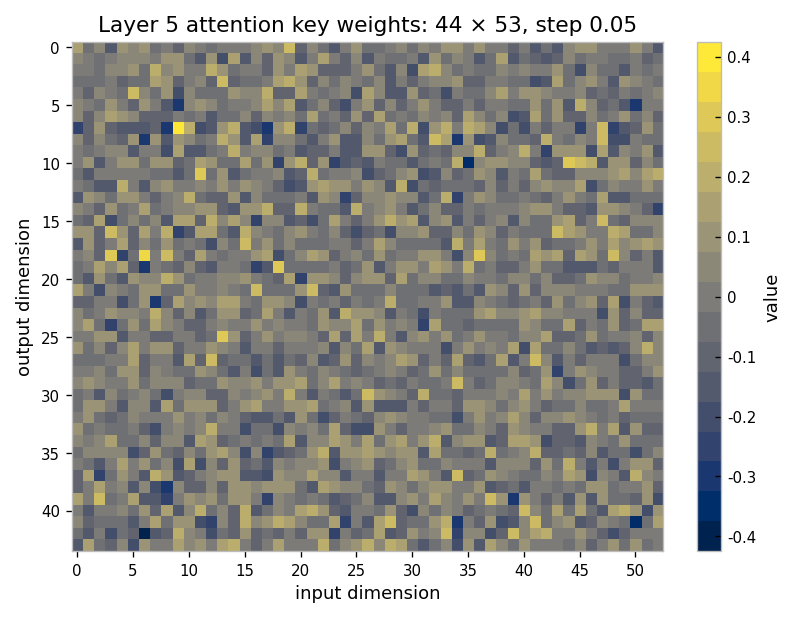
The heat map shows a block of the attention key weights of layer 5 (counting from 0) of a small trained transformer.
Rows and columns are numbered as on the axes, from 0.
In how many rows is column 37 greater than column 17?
20
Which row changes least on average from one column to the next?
32
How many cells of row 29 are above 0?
23
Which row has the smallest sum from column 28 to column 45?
1
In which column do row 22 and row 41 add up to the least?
34
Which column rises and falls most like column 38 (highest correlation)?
5
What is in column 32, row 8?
0.25
